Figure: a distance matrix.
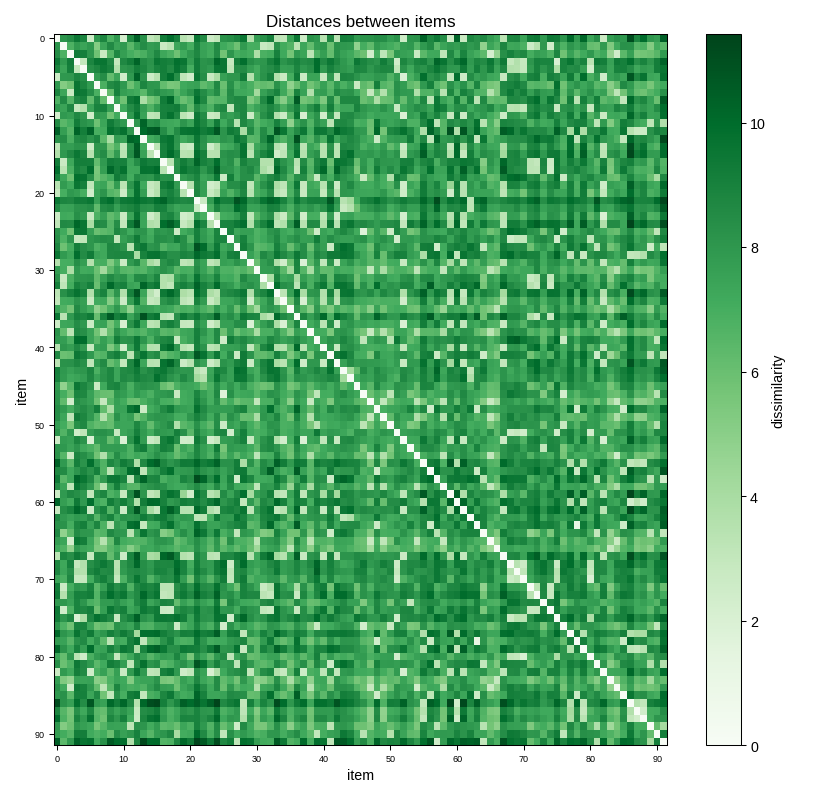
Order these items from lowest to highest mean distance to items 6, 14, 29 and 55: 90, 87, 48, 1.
87, 1, 90, 48
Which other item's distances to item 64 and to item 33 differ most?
91
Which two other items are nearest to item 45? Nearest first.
6, 1
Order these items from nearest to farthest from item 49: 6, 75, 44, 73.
6, 73, 44, 75
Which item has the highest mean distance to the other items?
21
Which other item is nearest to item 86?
60
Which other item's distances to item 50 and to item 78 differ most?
63
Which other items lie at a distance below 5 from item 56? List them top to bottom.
8, 13, 48, 63, 78, 85
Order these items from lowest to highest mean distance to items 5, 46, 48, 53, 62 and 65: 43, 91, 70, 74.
43, 70, 74, 91
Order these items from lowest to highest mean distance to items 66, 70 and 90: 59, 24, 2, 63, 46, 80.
80, 46, 2, 59, 63, 24
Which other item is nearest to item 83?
66
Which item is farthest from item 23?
86
